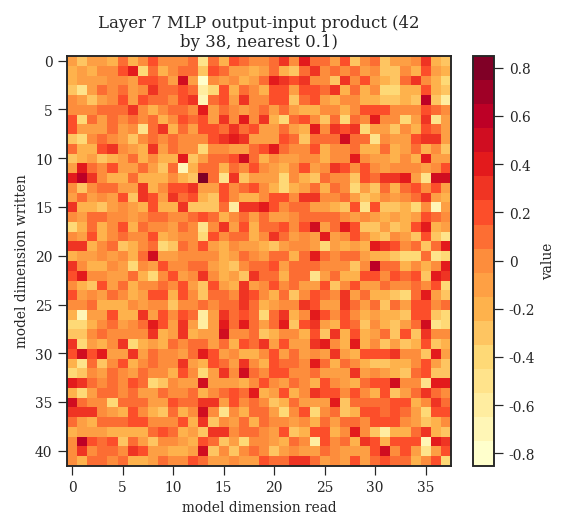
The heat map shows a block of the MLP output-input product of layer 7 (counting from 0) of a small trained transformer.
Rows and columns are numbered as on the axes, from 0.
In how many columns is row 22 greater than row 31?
19
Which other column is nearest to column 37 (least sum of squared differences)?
32
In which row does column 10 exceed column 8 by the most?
22
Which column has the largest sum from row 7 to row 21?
24
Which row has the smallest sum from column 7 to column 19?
39
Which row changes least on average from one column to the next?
16
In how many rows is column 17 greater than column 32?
27
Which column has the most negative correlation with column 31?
35
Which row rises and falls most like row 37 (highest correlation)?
40
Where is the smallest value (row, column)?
2, 13
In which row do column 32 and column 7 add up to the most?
33
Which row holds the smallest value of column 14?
3
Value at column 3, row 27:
0
